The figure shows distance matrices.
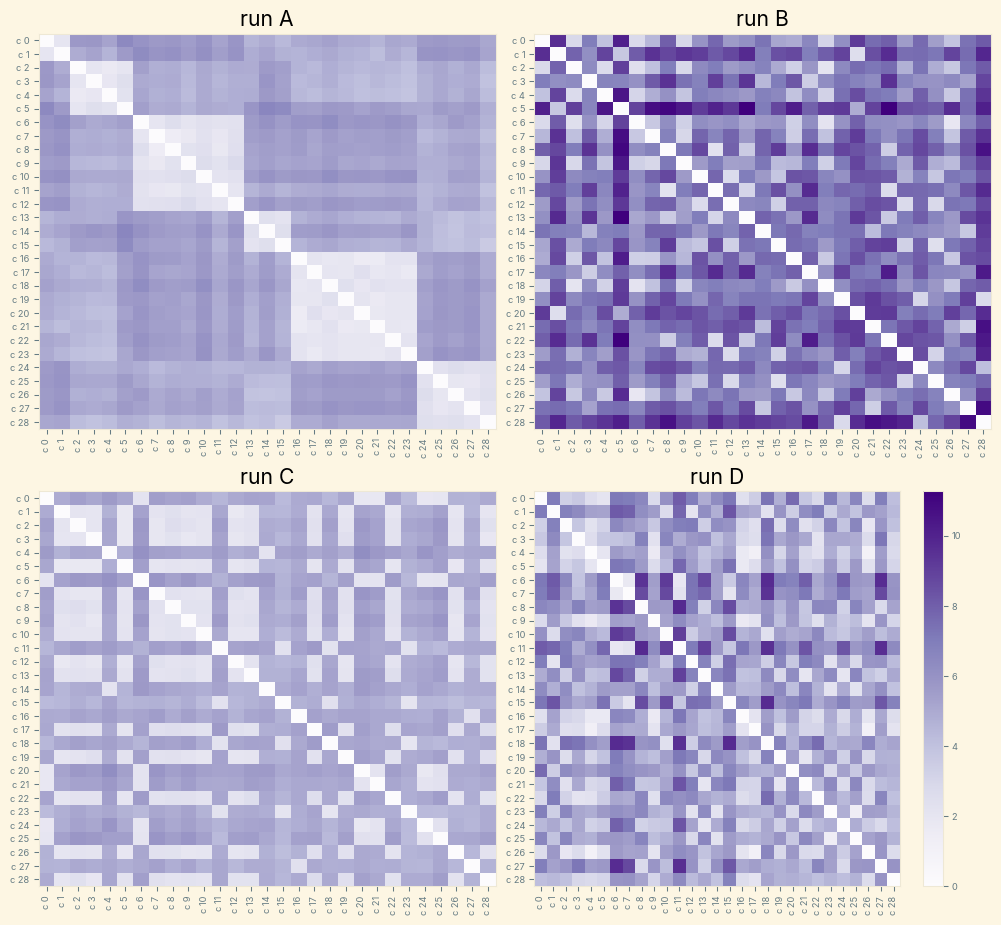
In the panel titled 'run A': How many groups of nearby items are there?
6
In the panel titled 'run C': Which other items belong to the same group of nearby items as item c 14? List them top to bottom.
c 4
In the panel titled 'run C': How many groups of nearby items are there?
5
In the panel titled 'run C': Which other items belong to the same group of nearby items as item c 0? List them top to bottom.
c 6, c 20, c 21, c 24, c 25
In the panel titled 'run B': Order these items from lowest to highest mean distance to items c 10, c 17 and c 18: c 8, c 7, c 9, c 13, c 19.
c 9, c 7, c 19, c 13, c 8
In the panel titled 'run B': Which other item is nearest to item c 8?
c 11
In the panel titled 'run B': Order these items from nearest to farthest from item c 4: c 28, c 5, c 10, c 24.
c 10, c 24, c 28, c 5
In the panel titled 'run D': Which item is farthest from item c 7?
c 18
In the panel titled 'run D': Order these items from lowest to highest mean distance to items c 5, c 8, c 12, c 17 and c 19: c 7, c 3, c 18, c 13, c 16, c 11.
c 16, c 13, c 3, c 18, c 7, c 11
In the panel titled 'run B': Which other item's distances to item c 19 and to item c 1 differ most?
c 28
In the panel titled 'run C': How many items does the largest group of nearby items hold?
15
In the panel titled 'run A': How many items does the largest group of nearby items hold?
8
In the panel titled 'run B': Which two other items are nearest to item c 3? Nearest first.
c 17, c 14
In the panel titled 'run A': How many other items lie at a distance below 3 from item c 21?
7
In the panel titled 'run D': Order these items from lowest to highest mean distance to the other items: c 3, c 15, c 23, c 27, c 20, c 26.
c 26, c 3, c 23, c 20, c 27, c 15
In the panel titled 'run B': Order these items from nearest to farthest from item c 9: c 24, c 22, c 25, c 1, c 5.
c 25, c 22, c 24, c 1, c 5
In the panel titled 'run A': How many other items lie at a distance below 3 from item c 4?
3
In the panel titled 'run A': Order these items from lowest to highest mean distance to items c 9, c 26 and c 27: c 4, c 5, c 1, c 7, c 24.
c 24, c 7, c 4, c 5, c 1
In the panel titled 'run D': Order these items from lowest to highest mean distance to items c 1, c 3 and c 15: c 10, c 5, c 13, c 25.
c 25, c 5, c 10, c 13
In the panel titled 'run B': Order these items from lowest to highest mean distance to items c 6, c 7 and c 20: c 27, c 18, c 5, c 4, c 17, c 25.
c 18, c 4, c 25, c 17, c 27, c 5
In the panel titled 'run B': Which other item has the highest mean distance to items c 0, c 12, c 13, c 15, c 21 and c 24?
c 5
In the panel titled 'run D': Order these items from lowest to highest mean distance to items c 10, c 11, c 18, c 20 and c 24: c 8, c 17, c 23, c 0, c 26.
c 23, c 17, c 26, c 8, c 0
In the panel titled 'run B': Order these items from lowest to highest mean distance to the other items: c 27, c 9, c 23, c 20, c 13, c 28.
c 9, c 23, c 13, c 27, c 20, c 28
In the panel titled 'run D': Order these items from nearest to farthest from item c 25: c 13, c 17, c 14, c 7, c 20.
c 14, c 20, c 17, c 7, c 13
